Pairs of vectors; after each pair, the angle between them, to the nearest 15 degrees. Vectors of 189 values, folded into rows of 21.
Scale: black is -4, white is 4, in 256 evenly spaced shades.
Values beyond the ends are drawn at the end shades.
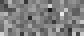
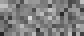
135 degrees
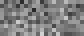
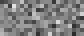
90 degrees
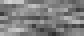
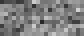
135 degrees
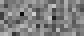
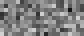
60 degrees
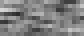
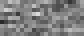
45 degrees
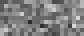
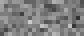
165 degrees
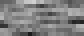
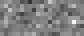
120 degrees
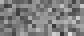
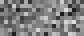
45 degrees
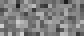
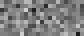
45 degrees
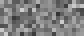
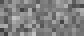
165 degrees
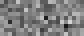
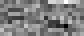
45 degrees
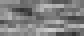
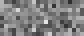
105 degrees
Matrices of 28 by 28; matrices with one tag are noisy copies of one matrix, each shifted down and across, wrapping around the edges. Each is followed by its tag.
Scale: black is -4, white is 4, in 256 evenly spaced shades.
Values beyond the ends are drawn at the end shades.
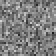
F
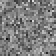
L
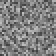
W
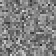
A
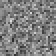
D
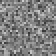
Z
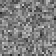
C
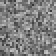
C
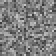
D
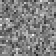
L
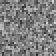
F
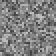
A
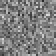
L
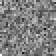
Z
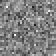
C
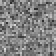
F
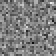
W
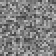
W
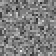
Z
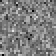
A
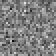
Z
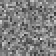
W
